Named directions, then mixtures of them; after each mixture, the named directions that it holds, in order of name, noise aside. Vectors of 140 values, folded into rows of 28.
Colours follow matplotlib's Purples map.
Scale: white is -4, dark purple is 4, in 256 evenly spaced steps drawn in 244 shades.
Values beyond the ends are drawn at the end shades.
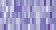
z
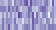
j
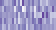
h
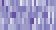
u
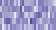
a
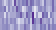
h, j, z.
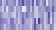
h, u.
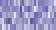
a.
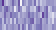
h, u, z.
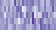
h, j, z.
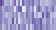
h.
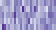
a, h, z.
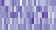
h, u.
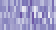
h, j.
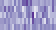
h, j.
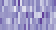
a, h.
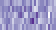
a, j, u.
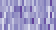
a, u, z.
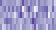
a, h, j.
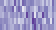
h, j.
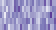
z.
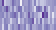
h, u.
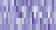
h, j, z.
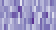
h, u, z.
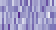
h, j.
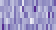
a, h, u.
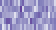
a.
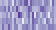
j.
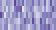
h, z.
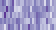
z.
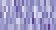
h, j, z.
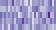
j.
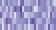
a, z.
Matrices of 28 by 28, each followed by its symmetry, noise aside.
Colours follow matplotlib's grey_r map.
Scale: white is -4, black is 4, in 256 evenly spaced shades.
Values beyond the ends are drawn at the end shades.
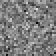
symmetric.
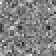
mirrored top to bottom.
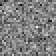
symmetric.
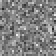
mirrored top to bottom.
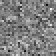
antisymmetric.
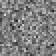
mirrored top to bottom.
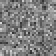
symmetric.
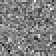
antisymmetric.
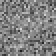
symmetric.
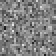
mirrored top to bottom.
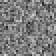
mirrored top to bottom.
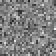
symmetric.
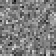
antisymmetric.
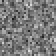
same after a half turn.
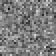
symmetric.
